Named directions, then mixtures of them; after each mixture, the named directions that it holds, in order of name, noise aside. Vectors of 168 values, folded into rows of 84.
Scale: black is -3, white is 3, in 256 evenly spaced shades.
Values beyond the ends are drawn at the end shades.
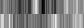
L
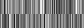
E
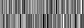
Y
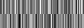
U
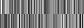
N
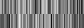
L, U.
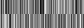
E, N.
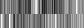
E, L.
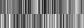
E, L, Y.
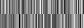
N, U.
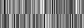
E.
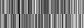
L, N, U.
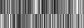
E, L, U.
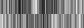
L, Y.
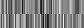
E, Y.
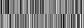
E, N, Y.
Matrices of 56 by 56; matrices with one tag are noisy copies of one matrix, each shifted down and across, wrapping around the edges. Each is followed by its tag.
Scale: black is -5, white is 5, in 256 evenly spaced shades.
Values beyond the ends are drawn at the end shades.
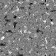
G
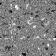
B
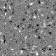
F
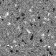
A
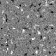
F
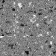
B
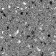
A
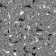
G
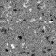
B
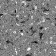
G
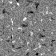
G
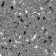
A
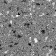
B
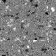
B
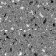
A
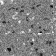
B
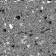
B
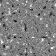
F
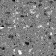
B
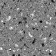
A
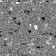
B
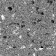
B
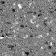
B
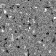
F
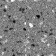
B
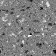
B
